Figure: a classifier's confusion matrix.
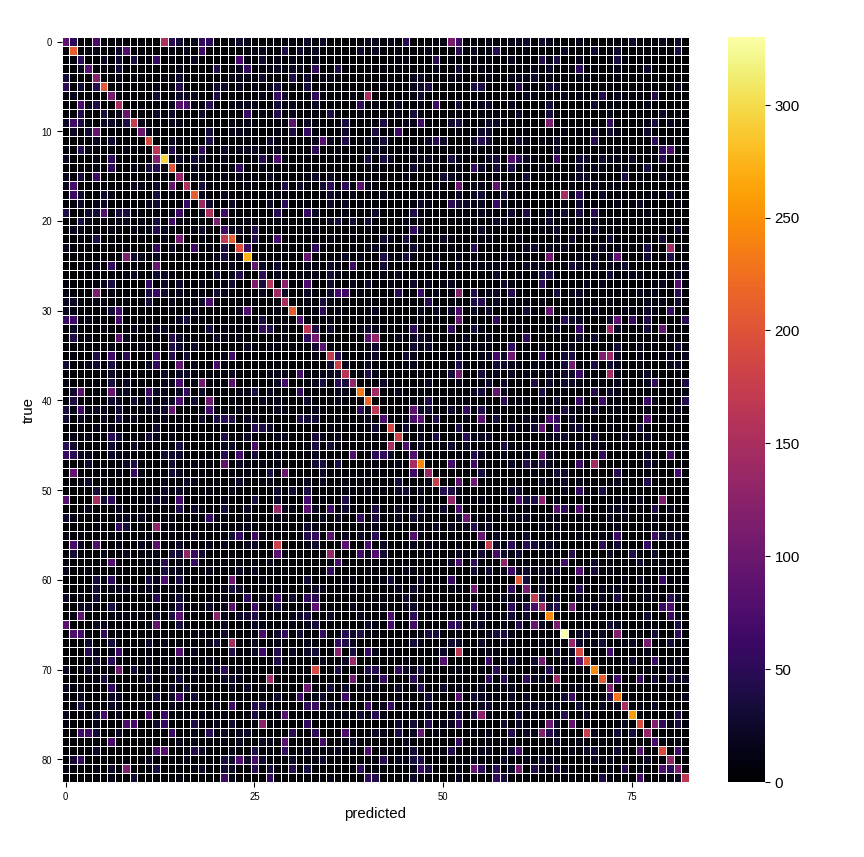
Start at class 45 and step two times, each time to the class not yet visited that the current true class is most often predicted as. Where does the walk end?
63
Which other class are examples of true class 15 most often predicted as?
4
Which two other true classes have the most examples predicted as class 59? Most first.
35, 13
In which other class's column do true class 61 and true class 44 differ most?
54
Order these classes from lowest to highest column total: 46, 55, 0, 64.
0, 55, 64, 46
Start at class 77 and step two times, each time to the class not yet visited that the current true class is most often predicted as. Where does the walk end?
38
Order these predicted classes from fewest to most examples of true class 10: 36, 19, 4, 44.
36, 19, 44, 4
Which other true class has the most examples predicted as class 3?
77
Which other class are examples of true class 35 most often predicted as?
72
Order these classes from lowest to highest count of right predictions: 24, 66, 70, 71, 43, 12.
12, 43, 71, 70, 24, 66
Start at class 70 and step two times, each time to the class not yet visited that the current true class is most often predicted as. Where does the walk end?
41
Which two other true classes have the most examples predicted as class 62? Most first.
65, 63
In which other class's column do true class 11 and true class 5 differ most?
34
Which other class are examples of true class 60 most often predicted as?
22
